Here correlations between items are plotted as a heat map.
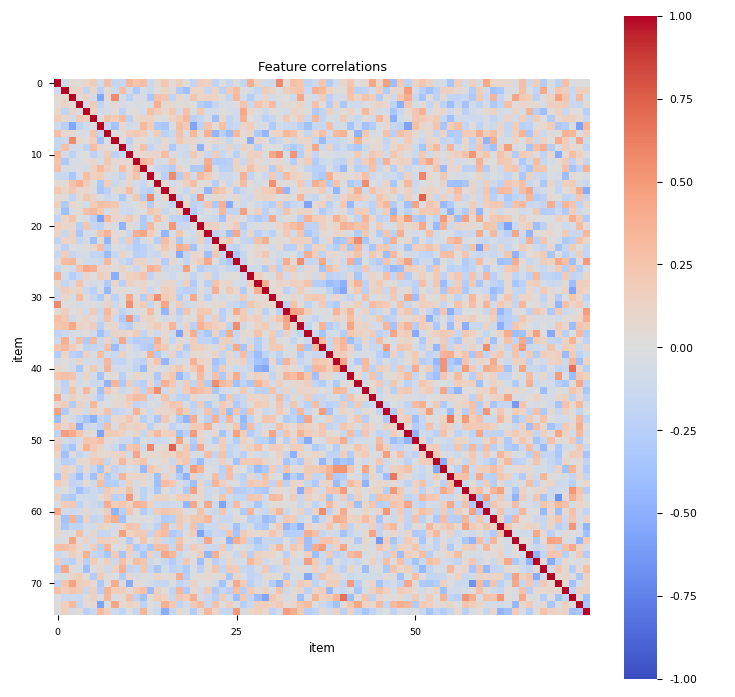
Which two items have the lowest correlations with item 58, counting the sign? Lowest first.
70, 64
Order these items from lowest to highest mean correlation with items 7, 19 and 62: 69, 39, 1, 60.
1, 69, 60, 39
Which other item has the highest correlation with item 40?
72
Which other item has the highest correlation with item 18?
26
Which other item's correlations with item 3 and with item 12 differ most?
21
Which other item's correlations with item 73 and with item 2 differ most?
64
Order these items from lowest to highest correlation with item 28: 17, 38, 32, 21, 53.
38, 21, 17, 32, 53
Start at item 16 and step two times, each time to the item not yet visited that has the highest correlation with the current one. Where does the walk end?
13
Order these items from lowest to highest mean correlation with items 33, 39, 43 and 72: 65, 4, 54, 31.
31, 4, 65, 54
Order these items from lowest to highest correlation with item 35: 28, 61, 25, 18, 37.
37, 25, 61, 18, 28
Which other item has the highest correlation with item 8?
2
